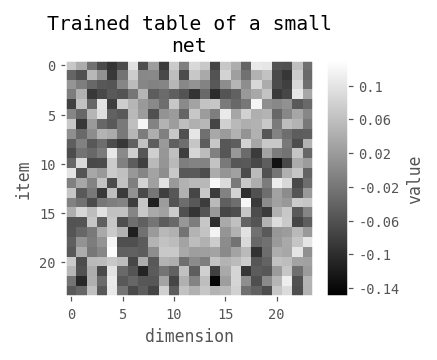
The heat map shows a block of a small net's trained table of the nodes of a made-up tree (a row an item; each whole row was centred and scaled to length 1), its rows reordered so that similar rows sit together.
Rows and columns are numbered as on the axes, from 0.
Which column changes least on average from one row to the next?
21
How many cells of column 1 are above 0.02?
7
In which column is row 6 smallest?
1
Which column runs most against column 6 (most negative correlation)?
23
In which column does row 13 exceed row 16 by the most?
0
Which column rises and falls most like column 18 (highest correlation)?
6
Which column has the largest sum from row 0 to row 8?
18
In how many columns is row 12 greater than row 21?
16
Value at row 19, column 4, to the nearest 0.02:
0.12
